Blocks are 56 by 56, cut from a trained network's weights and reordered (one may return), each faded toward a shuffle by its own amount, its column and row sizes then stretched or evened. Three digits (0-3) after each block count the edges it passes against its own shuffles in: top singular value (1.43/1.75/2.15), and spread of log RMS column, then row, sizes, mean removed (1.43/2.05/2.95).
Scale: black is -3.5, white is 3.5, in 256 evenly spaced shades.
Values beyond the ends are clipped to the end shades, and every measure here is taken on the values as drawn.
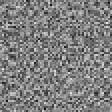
3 0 1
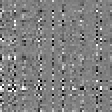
3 3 2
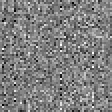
0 2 0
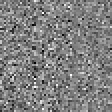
1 2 0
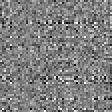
3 2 2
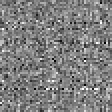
2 1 2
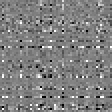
3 2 3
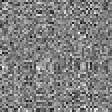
3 2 1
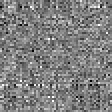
3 0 2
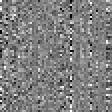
2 3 0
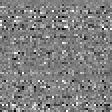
1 1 3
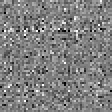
0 2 2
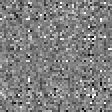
0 2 2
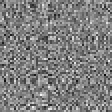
3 1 1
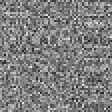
3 0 0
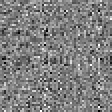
2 2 1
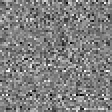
0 1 2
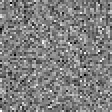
1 1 0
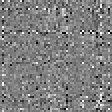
2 2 2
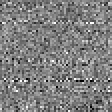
2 0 2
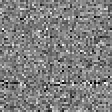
1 0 2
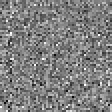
1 1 1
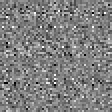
1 1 2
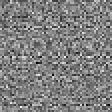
3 0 2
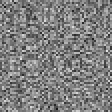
3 0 0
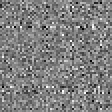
1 1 2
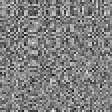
3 1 1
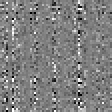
2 3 1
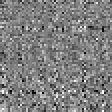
2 2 2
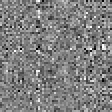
2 2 1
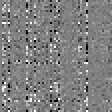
1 3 2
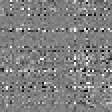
0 2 3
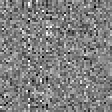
2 2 0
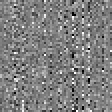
1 3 0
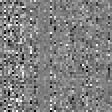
0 3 0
